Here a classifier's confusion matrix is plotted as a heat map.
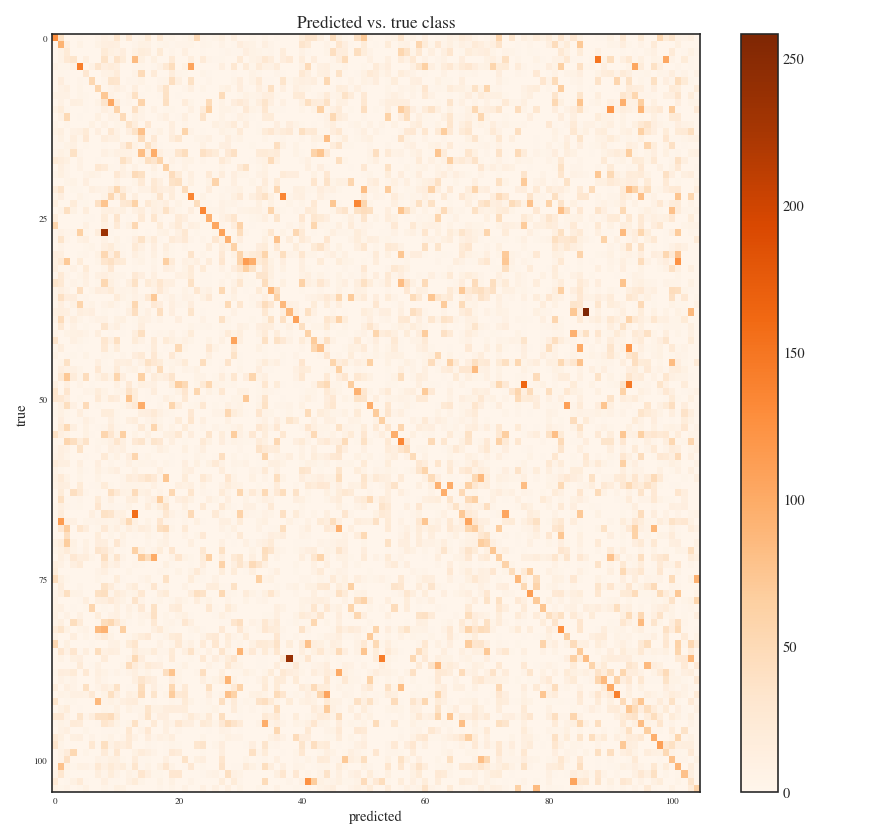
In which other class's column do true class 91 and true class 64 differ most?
44
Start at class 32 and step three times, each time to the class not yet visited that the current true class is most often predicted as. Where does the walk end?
1
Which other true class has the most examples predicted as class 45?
23
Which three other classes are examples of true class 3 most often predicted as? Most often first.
88, 99, 13
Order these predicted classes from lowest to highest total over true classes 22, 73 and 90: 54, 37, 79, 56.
79, 54, 56, 37
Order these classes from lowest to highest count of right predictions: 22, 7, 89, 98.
7, 89, 98, 22
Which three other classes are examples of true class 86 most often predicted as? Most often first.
38, 53, 103
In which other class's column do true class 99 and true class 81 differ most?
95
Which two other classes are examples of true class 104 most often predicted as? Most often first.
78, 75
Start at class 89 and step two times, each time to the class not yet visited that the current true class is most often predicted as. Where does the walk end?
36
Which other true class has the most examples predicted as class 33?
75
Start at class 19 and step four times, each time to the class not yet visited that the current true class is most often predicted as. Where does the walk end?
97
